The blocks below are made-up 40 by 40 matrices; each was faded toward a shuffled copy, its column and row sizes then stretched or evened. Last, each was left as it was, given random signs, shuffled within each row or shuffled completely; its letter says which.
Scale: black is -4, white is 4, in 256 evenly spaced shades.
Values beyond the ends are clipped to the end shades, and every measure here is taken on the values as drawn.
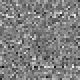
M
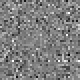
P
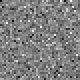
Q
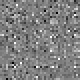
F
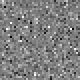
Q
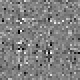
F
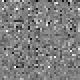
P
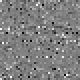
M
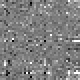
F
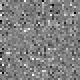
P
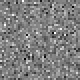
Q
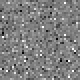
Q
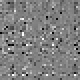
F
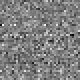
M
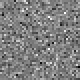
Q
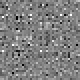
F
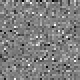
P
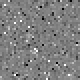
Q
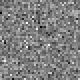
Q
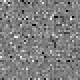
M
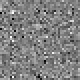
P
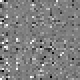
F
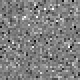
Q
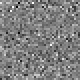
M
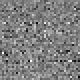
M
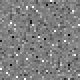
Q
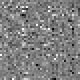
F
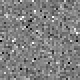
Q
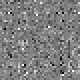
P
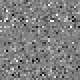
M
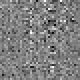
F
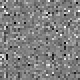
P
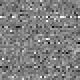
M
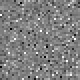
Q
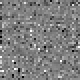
P
